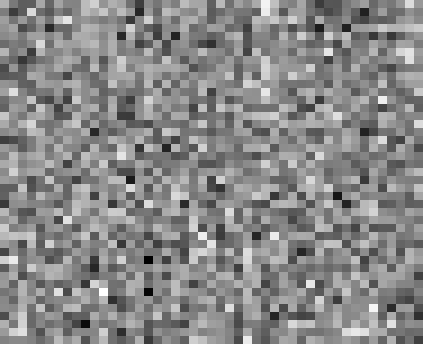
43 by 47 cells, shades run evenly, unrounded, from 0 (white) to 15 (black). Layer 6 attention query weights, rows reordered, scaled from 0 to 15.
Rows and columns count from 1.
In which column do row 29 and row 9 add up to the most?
44
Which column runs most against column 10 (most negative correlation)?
38
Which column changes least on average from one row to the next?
12
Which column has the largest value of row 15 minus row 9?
14
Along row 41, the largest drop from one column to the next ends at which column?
11
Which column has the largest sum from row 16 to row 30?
24
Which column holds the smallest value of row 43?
28
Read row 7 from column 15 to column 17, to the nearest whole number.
7 8 4
